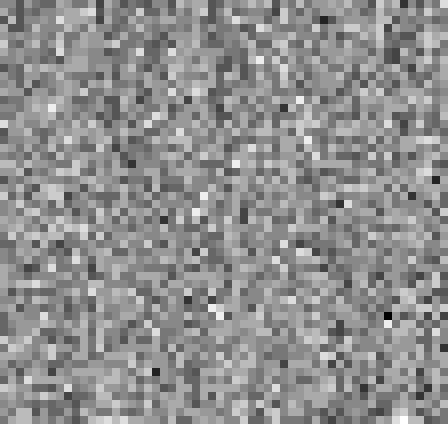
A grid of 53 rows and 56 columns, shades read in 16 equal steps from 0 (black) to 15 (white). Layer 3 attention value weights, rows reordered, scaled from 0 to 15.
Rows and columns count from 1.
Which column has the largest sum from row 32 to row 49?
13
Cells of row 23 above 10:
7
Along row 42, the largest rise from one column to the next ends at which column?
55
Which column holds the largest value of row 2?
12
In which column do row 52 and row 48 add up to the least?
48
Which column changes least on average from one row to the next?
23
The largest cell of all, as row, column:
53, 51
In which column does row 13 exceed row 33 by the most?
54
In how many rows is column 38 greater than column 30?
18
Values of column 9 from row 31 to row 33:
7 5 8
